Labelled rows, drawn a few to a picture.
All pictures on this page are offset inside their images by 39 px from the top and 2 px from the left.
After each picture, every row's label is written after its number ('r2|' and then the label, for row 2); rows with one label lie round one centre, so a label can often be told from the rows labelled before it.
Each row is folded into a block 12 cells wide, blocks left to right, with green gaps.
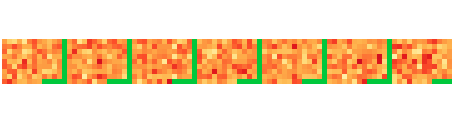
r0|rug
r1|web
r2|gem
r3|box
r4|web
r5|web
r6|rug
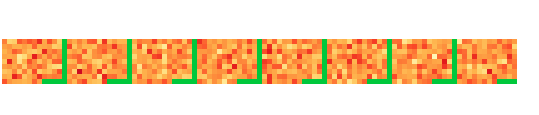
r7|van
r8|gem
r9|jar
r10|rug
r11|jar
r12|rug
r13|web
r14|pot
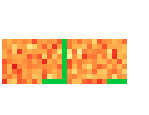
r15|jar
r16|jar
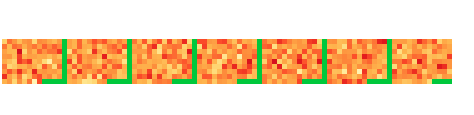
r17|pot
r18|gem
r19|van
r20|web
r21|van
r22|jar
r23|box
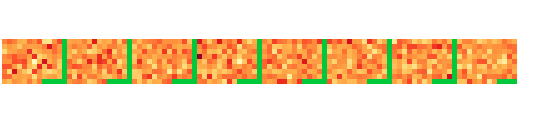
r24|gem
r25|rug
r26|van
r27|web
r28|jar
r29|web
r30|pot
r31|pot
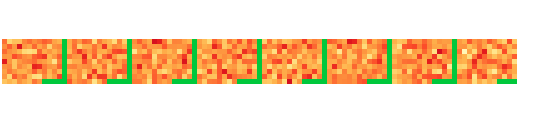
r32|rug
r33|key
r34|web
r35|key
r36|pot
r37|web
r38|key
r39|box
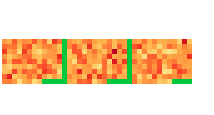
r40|box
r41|key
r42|box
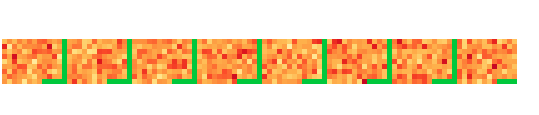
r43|gem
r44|rug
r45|gem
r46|key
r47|jar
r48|pot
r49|web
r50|gem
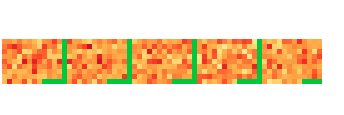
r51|rug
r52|rug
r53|pot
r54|van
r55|van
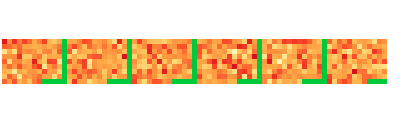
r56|web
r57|box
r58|pot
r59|box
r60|van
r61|key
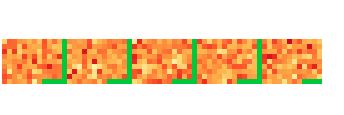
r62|box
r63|pot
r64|pot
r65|rug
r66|gem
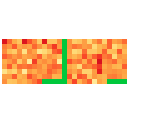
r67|web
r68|rug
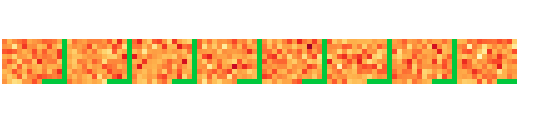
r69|van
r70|box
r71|web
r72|gem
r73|gem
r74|rug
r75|box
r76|van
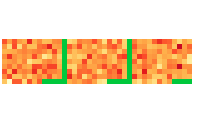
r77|gem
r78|box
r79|gem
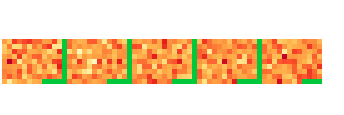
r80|van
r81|web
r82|jar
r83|pot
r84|pot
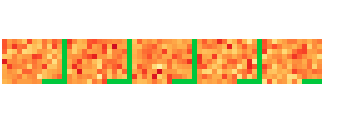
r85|rug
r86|gem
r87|key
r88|web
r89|rug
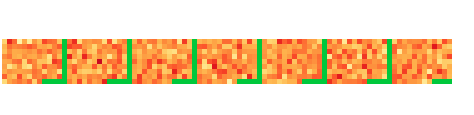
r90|pot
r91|web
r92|box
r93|box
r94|van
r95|jar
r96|box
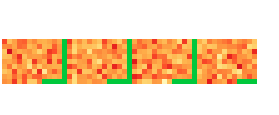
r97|key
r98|gem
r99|box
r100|van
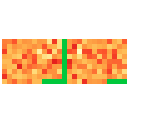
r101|box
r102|jar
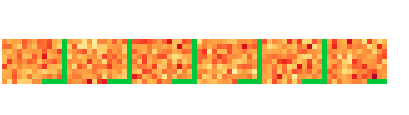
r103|van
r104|jar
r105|gem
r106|pot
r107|gem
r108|web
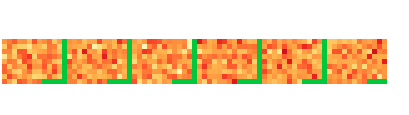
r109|jar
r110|jar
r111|van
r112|web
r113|box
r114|key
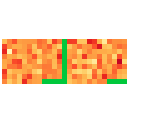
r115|box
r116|web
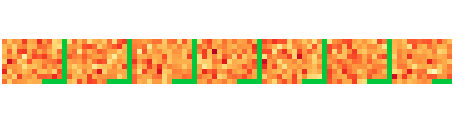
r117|van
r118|pot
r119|box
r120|pot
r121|jar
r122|box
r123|van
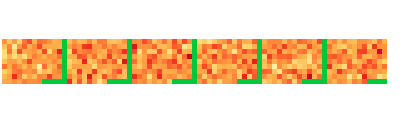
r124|van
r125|key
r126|box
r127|key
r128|pot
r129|gem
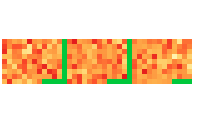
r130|rug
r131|web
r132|gem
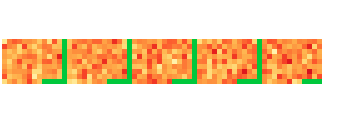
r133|box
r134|van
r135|pot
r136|pot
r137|pot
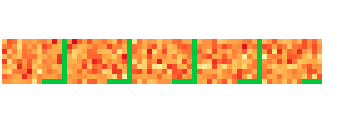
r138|box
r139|box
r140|pot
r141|pot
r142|pot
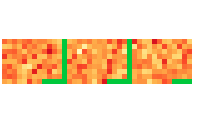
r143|gem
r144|jar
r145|web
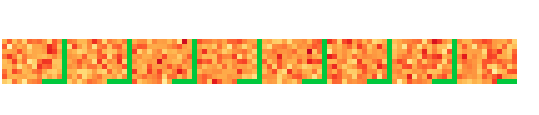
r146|gem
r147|web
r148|box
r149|jar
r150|key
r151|web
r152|van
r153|van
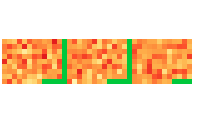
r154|rug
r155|gem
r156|box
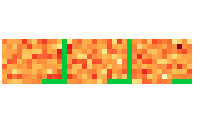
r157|van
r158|box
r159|gem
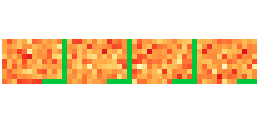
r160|jar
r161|pot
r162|pot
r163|key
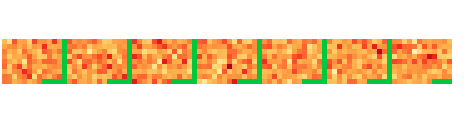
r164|box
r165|rug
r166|web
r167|web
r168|rug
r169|gem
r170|rug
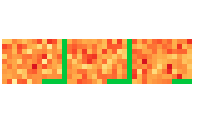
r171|rug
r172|pot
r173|gem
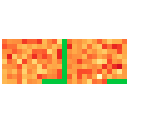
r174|van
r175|gem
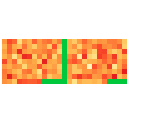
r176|jar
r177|van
